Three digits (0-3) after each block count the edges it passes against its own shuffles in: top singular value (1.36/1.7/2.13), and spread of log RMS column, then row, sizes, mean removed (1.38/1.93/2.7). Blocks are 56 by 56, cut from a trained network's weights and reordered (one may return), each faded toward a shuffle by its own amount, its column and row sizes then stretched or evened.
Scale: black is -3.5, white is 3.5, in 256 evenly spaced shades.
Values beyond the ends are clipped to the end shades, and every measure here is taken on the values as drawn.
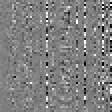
3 3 1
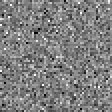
0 0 0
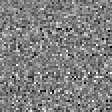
0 0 2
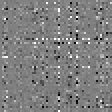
2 3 2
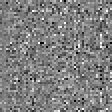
1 2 1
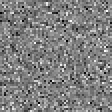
0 0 1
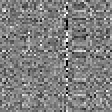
3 2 1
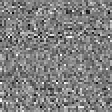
2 0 2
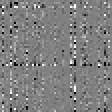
2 3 1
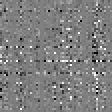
2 3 2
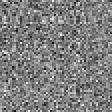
2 1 0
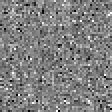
0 0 1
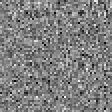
2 1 0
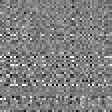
3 1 3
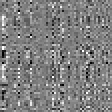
3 3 2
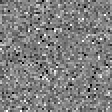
0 0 0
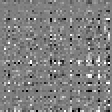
2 3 3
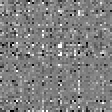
0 3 3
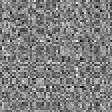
3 0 1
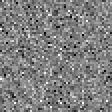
0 0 0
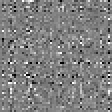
1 3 2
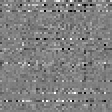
1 1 3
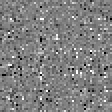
0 2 1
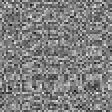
3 0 1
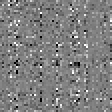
0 3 2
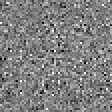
1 1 1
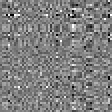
3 2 2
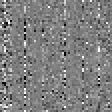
1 3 0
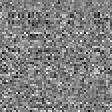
2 0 2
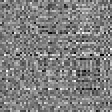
3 0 3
